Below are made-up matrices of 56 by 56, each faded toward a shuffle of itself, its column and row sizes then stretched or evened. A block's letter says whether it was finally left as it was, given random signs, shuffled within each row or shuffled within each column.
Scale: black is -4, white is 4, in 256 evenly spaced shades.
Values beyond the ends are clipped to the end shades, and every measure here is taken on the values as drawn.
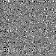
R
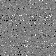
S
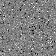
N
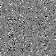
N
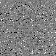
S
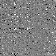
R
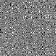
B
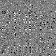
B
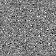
S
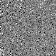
N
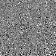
R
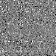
R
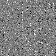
N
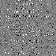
B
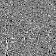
R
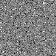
S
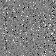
N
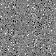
N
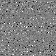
S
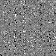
R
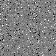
N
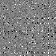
B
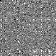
B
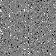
N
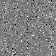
N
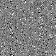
N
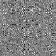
B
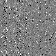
N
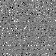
S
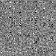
B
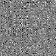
B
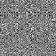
B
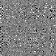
B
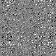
R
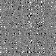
B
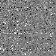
R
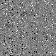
N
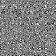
B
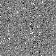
N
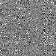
R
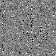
N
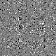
B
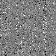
N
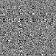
B
